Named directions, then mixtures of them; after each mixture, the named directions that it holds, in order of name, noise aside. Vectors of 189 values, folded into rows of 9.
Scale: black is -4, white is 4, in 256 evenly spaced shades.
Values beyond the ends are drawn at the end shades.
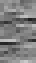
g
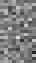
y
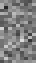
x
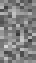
x.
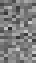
x, y.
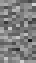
g, x, y.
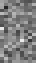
x.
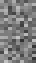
y.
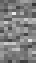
g, y.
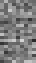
g, x, y.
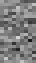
g, x, y.
